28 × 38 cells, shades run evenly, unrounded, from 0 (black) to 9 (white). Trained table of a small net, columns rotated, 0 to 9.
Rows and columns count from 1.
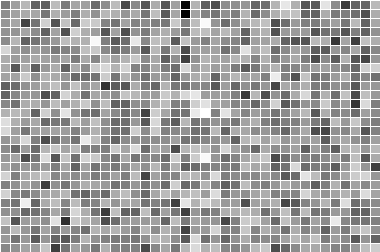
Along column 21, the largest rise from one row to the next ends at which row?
3
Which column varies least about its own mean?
24
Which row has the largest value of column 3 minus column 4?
23
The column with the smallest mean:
15
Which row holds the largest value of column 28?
9
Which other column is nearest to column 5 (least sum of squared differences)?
27
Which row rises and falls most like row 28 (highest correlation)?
20
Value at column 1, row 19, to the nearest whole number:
6
